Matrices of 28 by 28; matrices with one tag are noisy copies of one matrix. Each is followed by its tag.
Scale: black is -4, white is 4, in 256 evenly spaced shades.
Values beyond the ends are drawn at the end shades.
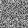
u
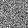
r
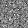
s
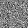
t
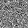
u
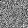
t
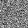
u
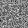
s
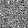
u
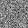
r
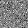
t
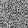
r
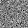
u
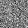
s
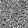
u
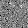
t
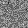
t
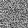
r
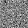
u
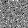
u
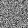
t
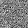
r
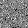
r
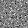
s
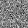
u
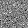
t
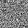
u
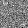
t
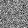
u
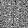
s
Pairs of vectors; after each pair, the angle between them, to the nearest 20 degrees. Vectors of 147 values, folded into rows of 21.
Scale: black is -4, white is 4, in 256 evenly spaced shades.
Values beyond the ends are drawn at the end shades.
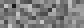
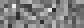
160 degrees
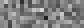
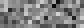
80 degrees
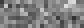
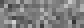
40 degrees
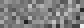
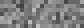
100 degrees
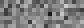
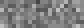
100 degrees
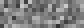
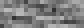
60 degrees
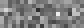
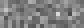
20 degrees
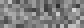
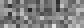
60 degrees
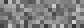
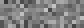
40 degrees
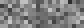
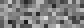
120 degrees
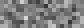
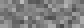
20 degrees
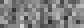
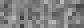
140 degrees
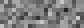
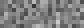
100 degrees
